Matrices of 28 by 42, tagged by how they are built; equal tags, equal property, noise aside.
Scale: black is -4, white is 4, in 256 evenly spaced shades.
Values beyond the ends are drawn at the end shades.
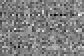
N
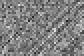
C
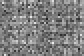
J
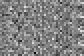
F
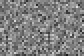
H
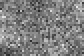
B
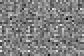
H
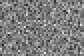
F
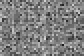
J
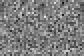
H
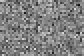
F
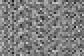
F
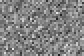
C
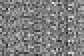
F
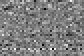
N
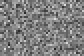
F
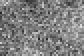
B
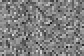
F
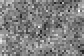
B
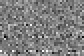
N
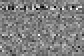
N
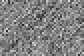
C
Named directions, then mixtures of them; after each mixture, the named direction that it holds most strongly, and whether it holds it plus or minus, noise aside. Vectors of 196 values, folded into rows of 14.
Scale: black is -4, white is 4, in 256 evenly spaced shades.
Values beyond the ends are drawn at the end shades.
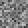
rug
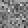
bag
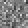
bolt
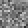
rug, plus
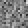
bolt, minus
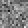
bag, minus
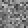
bag, plus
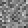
rug, plus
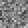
rug, minus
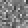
bolt, plus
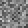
rug, plus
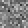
bag, minus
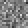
bolt, plus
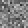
bag, minus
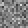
bag, plus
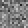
bag, minus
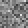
bag, plus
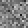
bag, minus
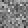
bag, plus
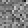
bolt, minus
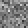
bag, plus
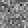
bag, minus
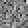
bolt, minus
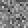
bag, minus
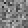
bolt, minus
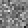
rug, plus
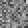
bolt, minus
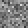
bag, plus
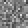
bolt, plus
